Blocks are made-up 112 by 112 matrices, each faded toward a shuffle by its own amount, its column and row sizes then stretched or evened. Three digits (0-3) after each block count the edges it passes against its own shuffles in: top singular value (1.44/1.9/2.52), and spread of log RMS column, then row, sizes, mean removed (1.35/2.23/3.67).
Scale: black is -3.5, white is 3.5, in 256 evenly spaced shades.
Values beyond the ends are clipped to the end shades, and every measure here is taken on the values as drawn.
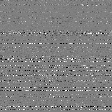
1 0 3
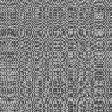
3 1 0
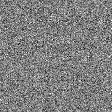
1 0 1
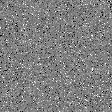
1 1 0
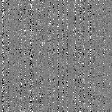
0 3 1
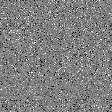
1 0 1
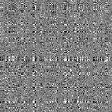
3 2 2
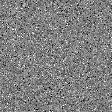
0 1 0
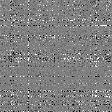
1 2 3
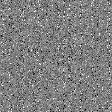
1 2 0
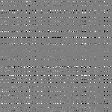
3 2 3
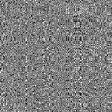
3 2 0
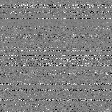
2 0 3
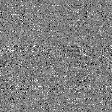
1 1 2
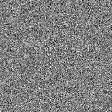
1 1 0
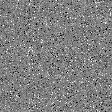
0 1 0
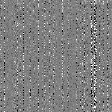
2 3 0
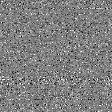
1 0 2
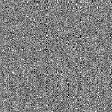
2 2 1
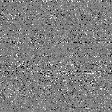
1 0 2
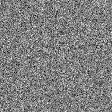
1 0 0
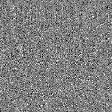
2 1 1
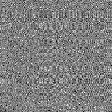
3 0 1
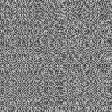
3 0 1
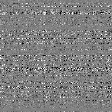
1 1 3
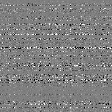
1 1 3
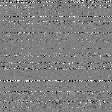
2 1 3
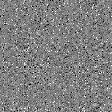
2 1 1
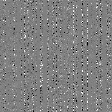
1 3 0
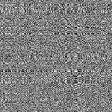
3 1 2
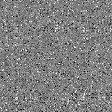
2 0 1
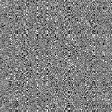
3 2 0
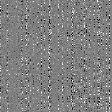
2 3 1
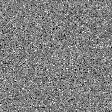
1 0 1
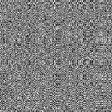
3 2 1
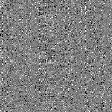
2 2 0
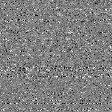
1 0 2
